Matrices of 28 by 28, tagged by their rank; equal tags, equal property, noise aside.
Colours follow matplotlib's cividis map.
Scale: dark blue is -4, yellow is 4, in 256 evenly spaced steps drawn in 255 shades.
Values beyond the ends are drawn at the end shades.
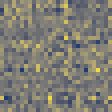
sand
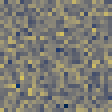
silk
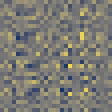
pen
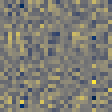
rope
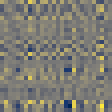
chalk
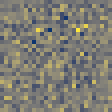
silk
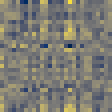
pen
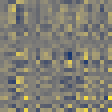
pen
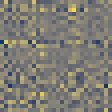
rope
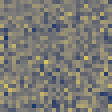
silk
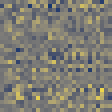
sand
